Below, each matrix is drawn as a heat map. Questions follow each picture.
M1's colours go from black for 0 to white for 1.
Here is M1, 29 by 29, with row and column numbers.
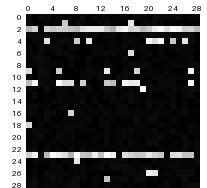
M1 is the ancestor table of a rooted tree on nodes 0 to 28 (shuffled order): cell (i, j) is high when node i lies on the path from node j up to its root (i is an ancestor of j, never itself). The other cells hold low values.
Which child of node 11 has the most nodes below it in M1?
9
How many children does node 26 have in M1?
2
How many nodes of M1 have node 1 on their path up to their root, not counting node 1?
2
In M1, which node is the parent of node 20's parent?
4
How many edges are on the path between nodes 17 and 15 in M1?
6
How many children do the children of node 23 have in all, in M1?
10
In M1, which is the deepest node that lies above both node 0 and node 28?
2
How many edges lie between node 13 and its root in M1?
5
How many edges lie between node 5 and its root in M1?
4
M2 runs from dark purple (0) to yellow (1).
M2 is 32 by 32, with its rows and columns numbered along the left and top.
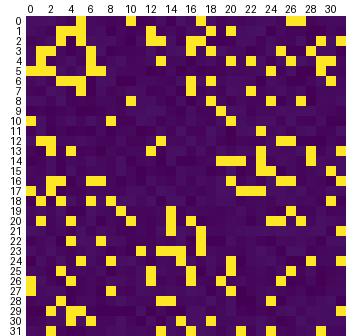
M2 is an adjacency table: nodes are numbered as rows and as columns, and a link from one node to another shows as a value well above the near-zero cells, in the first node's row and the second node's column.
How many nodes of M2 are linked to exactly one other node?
2
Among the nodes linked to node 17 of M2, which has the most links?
node 2
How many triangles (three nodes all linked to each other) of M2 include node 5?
1
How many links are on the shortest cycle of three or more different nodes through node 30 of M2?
3
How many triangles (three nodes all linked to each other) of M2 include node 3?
5
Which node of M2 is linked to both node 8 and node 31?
node 24
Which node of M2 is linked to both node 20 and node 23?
node 14
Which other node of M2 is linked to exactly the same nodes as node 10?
node 27
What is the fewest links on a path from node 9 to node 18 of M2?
5
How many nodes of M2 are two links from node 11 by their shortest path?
4
